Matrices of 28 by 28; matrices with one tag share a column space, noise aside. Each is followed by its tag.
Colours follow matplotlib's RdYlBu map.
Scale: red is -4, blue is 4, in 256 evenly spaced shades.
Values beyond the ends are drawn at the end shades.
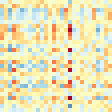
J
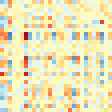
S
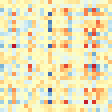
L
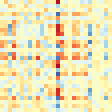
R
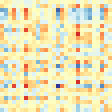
J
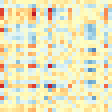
J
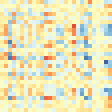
R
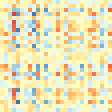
L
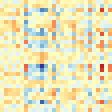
L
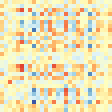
L
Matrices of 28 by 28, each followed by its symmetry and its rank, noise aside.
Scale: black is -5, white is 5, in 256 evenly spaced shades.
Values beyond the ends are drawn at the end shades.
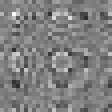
symmetric, rank two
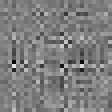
no symmetry, rank three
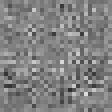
no symmetry, rank four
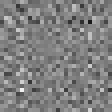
antisymmetric, rank four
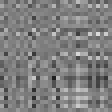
antisymmetric, rank two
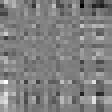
antisymmetric, rank two
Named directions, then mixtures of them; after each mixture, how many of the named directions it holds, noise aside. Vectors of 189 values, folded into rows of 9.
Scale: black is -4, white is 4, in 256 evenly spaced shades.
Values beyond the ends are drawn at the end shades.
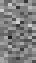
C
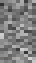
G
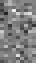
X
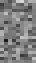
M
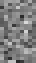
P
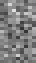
two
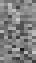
three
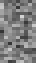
three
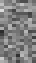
four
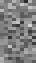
two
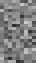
two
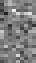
one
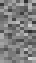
two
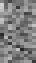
four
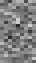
two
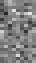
one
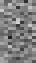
one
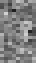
four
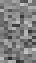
two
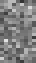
four
